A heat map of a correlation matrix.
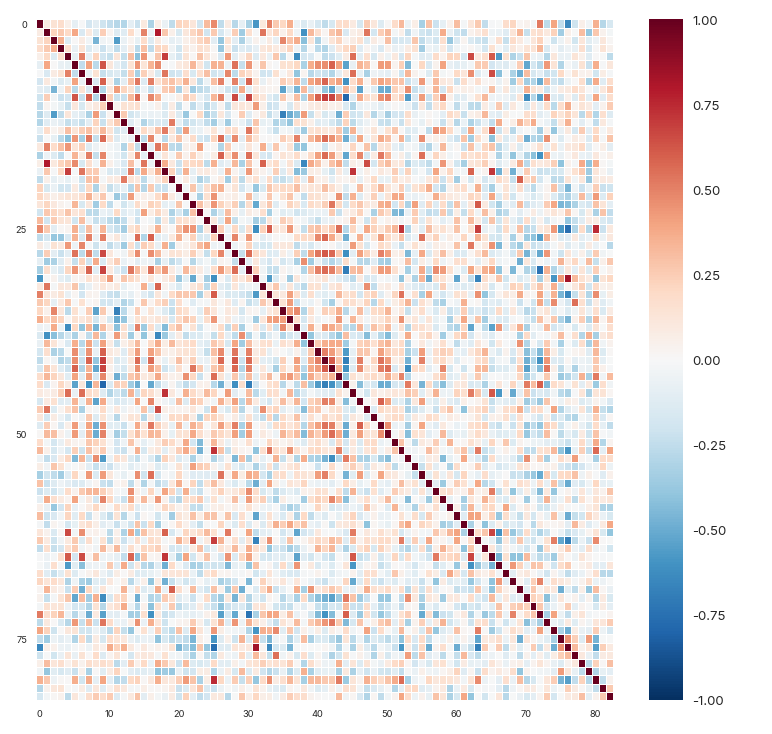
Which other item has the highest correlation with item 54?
22
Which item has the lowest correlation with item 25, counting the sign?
76
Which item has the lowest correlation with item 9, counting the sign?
44
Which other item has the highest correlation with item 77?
34
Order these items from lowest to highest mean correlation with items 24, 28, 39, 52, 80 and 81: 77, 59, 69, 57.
77, 59, 57, 69
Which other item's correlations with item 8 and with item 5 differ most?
42
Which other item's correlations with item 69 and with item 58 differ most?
19
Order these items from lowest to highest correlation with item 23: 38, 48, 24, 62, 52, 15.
52, 48, 38, 24, 62, 15
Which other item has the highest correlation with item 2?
35
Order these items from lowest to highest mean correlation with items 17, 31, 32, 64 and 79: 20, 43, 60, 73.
20, 60, 43, 73
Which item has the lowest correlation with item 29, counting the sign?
69
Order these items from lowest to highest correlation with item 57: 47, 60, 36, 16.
47, 36, 60, 16
